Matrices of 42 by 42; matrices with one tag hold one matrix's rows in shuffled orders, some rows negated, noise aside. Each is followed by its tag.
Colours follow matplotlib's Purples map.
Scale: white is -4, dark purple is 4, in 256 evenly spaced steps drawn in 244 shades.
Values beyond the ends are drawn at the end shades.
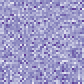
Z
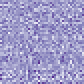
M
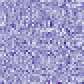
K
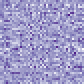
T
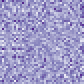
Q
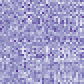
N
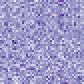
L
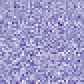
L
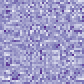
T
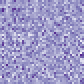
Q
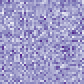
Z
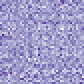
M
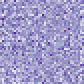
Q
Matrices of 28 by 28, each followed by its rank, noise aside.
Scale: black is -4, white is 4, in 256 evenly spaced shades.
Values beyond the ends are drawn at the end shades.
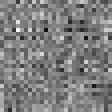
five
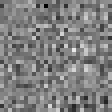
four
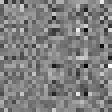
three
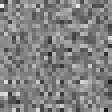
six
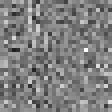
five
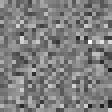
six
